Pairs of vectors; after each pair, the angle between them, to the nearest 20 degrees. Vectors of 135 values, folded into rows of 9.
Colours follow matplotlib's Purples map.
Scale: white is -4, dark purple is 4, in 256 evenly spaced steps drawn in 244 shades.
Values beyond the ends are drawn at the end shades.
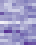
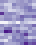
20 degrees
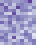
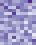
20 degrees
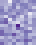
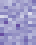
40 degrees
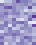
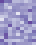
120 degrees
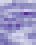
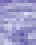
160 degrees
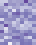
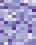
100 degrees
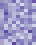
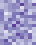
160 degrees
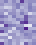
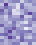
120 degrees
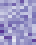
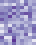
160 degrees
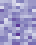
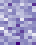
60 degrees
